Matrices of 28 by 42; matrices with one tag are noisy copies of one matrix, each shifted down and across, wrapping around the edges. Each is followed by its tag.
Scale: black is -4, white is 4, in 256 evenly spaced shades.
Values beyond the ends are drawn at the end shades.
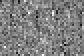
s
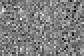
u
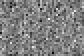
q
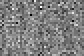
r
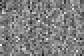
q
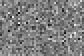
r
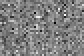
r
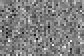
q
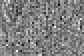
q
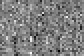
s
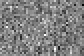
s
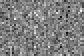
u
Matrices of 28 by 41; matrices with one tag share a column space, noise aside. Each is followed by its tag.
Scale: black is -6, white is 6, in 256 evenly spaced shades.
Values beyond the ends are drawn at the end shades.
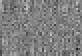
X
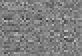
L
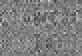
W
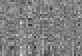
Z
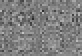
W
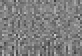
Z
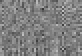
X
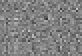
L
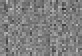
X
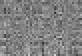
Z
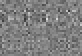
W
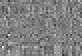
Z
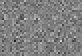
L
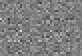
L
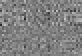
W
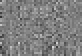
Z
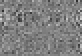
W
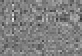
W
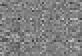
L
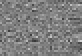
L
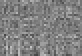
Z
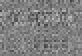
W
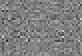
L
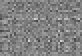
L
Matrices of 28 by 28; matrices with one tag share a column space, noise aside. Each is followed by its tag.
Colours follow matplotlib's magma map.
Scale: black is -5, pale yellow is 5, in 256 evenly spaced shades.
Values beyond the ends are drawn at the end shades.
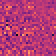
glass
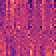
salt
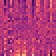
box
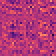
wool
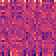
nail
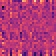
nail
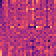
salt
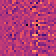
wool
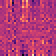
box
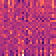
box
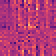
salt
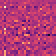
glass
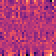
nail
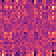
nail
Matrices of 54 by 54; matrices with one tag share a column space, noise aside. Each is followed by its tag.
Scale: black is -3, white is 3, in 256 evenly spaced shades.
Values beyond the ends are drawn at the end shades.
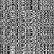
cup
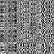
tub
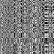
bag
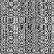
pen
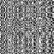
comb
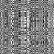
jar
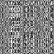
comb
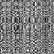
pen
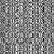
bag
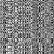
bag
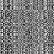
cup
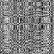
pen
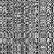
bag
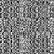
comb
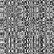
comb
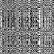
jar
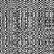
jar
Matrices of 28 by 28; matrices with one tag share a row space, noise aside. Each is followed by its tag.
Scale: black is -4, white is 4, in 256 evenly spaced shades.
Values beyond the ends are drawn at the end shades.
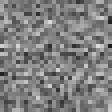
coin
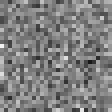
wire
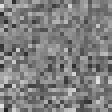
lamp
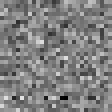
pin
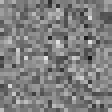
wire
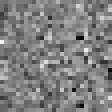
coin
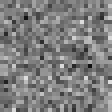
coin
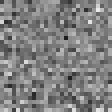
lamp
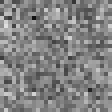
lamp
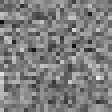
lamp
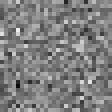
wire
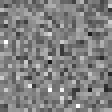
coin
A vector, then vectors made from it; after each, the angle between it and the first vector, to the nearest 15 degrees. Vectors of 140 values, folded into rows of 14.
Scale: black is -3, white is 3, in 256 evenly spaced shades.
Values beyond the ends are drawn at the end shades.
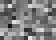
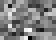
150 degrees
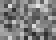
45 degrees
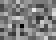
120 degrees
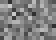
60 degrees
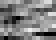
90 degrees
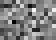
120 degrees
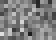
75 degrees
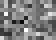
120 degrees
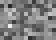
150 degrees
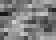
60 degrees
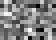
135 degrees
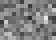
105 degrees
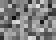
45 degrees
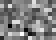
30 degrees
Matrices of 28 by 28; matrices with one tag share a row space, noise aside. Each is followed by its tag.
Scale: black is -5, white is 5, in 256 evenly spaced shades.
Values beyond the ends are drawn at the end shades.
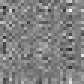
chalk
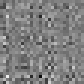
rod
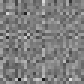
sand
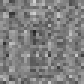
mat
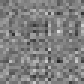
mat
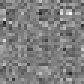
chalk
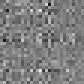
rod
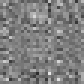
mat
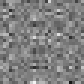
mat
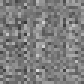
sand
